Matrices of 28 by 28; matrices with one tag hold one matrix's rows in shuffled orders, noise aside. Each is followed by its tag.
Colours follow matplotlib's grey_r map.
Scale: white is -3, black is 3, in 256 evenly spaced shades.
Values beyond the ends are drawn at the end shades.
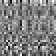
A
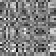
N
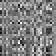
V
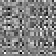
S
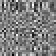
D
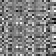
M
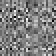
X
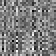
D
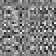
S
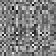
D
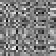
N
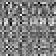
A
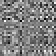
S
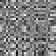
N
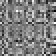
M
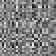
D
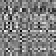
A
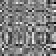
M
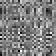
V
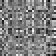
M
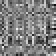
M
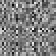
D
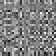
S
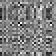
V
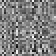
D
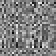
D
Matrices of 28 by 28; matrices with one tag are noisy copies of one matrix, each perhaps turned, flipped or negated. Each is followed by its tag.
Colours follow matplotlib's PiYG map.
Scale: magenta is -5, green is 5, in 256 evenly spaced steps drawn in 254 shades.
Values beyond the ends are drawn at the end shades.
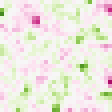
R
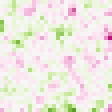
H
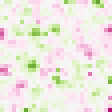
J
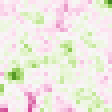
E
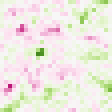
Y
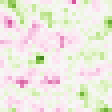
Y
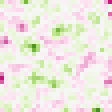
J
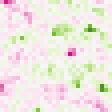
Y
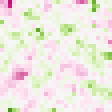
R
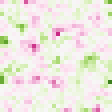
J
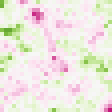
E
